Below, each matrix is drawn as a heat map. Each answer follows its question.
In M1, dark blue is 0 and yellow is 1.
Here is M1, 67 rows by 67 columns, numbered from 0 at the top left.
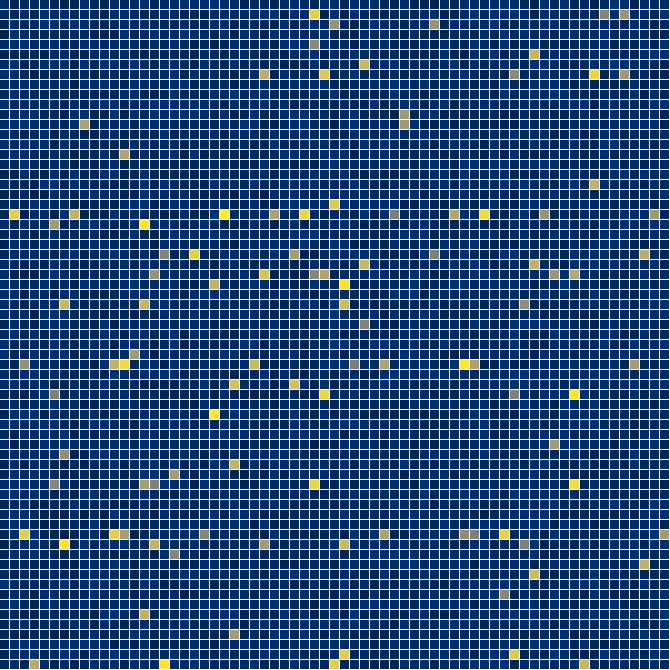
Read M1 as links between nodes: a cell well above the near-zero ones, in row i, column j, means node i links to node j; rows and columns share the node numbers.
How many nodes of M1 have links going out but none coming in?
7
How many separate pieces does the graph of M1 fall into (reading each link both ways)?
8
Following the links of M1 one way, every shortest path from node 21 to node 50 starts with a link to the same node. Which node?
node 7
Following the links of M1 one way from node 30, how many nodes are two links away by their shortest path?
1
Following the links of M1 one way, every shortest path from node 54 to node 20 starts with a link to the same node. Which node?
node 26
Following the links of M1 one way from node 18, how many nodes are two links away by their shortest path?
1
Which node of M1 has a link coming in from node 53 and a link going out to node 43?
node 2
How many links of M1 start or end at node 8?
1
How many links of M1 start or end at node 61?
1
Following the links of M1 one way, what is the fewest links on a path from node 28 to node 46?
5
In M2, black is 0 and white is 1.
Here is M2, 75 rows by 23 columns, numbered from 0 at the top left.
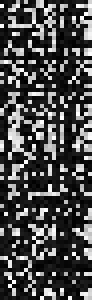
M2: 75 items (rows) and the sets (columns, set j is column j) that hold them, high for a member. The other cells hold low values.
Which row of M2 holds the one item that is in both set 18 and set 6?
43
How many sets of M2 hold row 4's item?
7
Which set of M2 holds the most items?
22
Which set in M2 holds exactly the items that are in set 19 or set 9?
4
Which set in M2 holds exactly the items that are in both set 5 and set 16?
1
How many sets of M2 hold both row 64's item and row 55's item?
0
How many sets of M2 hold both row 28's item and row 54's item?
6
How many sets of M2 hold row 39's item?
7
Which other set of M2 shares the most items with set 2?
7
